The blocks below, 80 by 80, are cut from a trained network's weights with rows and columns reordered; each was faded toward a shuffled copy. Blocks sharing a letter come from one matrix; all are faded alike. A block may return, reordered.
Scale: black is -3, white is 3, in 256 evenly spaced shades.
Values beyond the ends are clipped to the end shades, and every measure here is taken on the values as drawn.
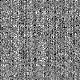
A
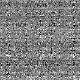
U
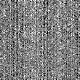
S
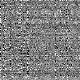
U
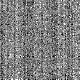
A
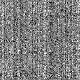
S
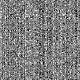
A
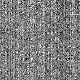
A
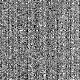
S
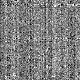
S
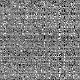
U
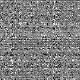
U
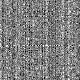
S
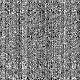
A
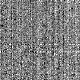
S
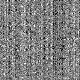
S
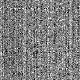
A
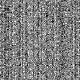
A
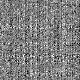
A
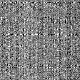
A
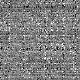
U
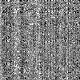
A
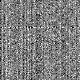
S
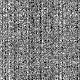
S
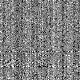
A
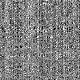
A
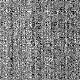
A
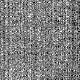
A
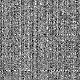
S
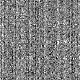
S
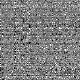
U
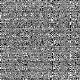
U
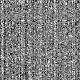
S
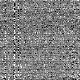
U
